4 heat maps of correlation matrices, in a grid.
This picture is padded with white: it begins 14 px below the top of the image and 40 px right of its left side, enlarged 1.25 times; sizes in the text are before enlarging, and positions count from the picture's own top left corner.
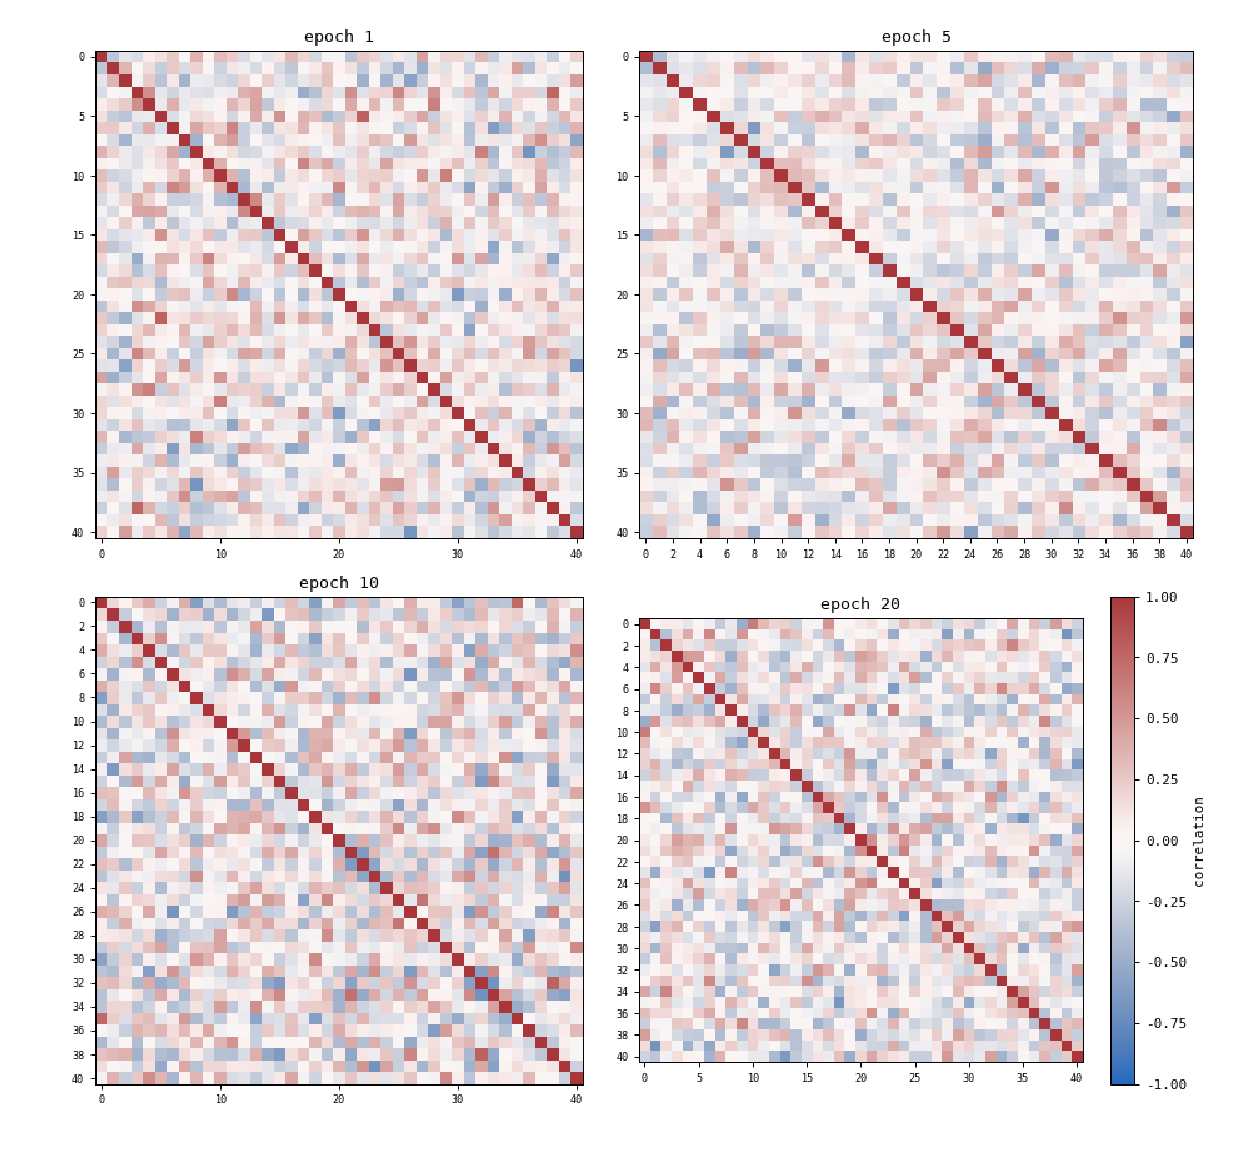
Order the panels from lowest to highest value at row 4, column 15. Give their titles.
epoch 10, epoch 1, epoch 5, epoch 20
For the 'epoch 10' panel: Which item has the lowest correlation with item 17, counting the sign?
25
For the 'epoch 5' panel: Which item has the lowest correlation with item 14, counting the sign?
29
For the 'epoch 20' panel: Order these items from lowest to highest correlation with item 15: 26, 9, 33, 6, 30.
9, 6, 26, 30, 33
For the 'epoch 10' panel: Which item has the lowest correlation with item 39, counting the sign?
23
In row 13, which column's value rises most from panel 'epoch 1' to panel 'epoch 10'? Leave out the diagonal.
34
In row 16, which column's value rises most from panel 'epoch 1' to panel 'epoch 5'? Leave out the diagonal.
33
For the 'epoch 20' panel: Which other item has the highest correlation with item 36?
21
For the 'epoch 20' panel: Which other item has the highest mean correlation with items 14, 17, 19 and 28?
25
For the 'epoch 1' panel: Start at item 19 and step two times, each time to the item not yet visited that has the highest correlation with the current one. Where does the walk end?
17
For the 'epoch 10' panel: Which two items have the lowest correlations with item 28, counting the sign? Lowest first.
36, 5
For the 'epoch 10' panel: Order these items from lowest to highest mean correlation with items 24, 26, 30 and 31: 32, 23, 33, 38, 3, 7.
3, 7, 33, 23, 32, 38
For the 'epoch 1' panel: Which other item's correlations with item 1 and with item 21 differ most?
25
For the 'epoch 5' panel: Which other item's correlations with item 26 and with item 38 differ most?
13
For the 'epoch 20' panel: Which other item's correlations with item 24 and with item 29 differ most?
27
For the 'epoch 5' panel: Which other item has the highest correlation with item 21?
27
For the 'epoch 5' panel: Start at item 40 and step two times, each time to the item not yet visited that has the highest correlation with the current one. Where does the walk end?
35
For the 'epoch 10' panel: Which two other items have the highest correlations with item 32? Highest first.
38, 26
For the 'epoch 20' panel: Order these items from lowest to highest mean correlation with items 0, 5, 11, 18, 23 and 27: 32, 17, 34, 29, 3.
32, 34, 29, 17, 3
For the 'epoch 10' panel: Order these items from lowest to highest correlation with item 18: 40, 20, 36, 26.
26, 40, 20, 36
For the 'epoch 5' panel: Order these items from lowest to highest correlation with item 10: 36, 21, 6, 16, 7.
7, 36, 6, 16, 21
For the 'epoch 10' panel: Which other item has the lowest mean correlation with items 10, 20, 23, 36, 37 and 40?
13
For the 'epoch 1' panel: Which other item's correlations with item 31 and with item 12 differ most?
23
